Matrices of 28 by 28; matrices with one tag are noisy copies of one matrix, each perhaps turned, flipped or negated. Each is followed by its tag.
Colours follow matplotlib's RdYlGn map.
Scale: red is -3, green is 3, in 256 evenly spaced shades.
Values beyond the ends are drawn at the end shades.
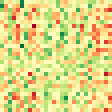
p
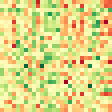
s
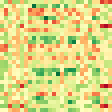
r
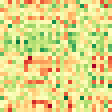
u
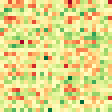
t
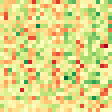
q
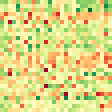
s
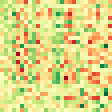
q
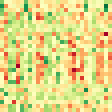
r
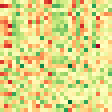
s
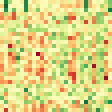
r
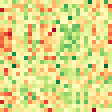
u
